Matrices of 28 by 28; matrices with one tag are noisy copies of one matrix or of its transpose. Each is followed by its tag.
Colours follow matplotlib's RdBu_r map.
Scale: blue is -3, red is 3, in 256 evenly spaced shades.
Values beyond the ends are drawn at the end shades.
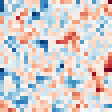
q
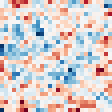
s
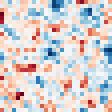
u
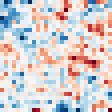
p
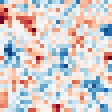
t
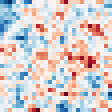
p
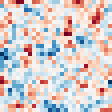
u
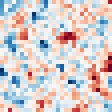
q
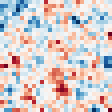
p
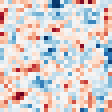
u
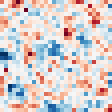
u
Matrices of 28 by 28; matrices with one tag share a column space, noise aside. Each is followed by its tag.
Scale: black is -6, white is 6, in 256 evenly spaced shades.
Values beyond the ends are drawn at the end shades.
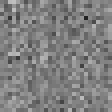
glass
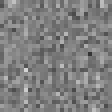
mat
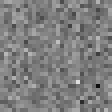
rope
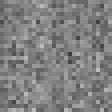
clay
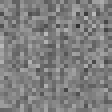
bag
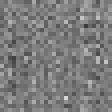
glass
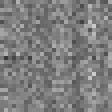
glass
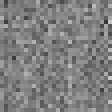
glass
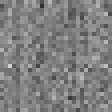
mat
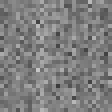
rope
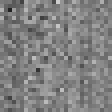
glass
